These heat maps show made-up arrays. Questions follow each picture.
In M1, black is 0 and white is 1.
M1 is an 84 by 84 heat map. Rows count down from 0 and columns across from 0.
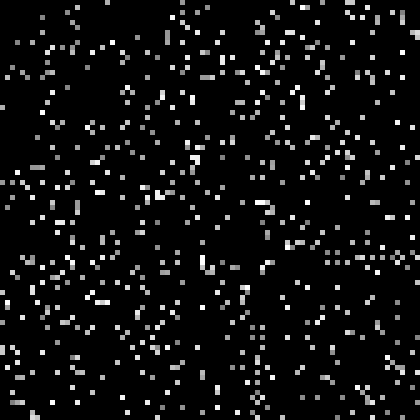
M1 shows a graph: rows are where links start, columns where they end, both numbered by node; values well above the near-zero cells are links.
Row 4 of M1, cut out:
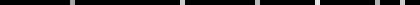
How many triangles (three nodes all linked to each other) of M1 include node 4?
3
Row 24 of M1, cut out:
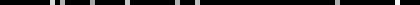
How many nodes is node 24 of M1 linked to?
8
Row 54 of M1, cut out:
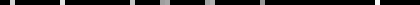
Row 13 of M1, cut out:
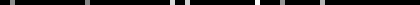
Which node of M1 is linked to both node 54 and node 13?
node 2
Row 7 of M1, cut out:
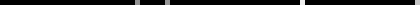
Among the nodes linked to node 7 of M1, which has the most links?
node 60
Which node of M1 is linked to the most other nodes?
node 52
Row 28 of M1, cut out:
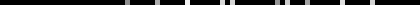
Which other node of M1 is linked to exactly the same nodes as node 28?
node 11
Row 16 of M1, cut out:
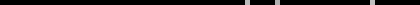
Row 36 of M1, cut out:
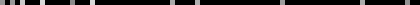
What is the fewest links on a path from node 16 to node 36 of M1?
4
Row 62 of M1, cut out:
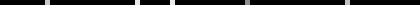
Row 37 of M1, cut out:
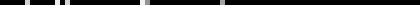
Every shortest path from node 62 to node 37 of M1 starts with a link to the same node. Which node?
node 34
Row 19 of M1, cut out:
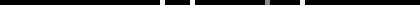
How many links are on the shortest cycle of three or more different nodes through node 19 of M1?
4
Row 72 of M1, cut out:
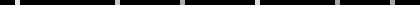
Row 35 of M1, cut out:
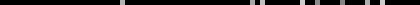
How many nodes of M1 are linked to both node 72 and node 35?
0
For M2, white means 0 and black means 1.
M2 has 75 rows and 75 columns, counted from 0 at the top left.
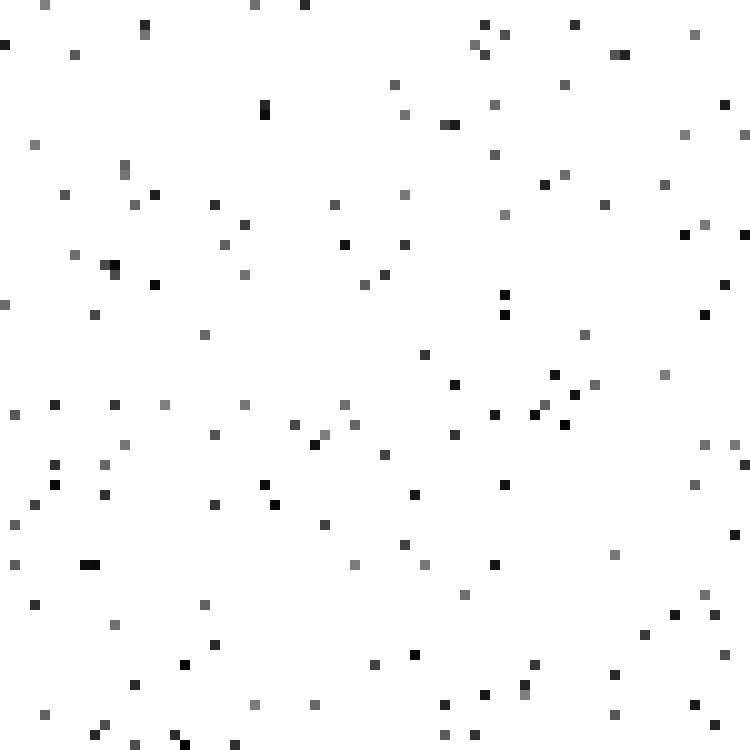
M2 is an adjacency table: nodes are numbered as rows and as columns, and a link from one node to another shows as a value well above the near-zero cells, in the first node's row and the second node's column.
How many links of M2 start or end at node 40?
10
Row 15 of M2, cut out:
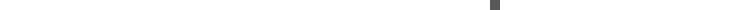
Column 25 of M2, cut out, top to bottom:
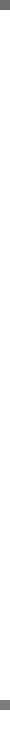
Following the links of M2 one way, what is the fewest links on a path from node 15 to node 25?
7
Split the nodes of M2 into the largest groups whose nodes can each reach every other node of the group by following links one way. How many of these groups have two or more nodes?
4
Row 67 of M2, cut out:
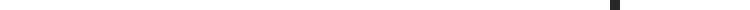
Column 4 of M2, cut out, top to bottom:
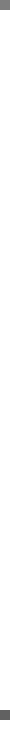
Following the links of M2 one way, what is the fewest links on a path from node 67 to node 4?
3
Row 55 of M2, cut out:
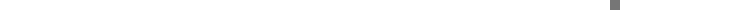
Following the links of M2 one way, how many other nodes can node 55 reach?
9
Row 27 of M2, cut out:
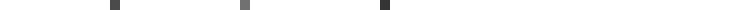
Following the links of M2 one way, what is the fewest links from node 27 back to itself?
6
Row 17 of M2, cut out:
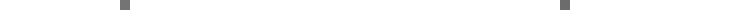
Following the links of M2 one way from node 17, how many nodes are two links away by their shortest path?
8
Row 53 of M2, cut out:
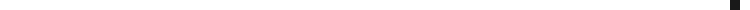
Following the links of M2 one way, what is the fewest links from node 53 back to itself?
6
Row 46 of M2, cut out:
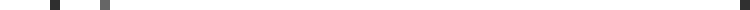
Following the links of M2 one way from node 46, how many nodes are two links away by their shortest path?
10
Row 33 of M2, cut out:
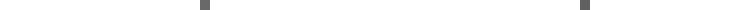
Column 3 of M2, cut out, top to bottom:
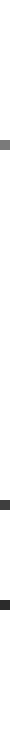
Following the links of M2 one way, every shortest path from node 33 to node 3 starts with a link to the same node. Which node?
node 20
